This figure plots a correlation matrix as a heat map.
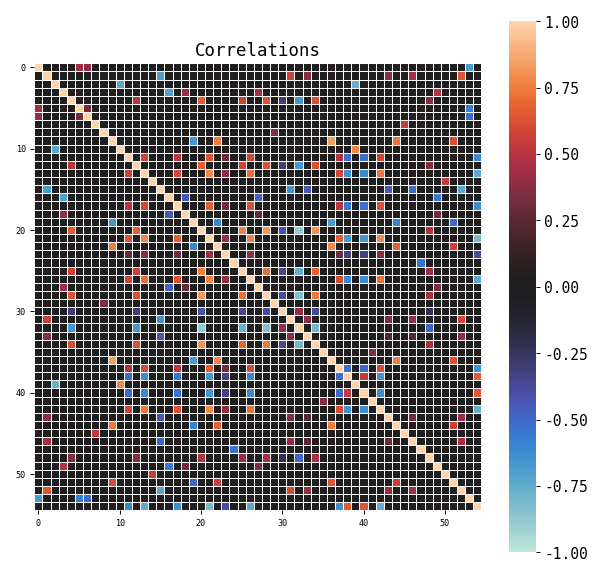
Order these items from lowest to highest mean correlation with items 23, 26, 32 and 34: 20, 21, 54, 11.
54, 20, 11, 21
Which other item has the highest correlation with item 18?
3
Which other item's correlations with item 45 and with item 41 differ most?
7
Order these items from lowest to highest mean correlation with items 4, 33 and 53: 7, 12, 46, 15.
15, 7, 46, 12
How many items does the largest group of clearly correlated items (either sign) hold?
11
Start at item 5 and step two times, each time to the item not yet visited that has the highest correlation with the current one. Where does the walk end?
6
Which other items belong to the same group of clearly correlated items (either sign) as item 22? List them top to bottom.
9, 19, 36, 44, 51
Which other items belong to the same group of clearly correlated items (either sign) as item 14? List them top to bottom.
50
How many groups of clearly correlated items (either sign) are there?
12
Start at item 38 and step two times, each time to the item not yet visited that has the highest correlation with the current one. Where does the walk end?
40
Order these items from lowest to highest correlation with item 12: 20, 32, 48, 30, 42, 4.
32, 30, 42, 48, 4, 20
